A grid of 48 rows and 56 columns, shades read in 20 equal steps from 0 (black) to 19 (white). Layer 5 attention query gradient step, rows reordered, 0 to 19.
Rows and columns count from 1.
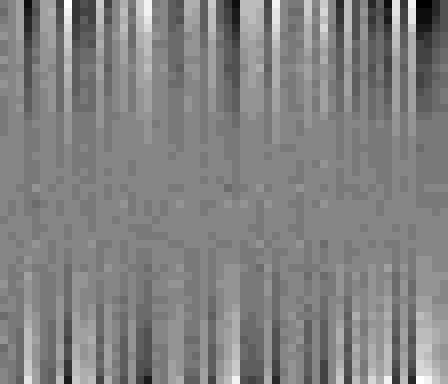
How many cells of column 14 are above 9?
25
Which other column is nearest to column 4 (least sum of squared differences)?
30
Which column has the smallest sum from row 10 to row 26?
53
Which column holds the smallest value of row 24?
29
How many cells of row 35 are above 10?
12
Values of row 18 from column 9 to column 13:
11 9 9 9 10
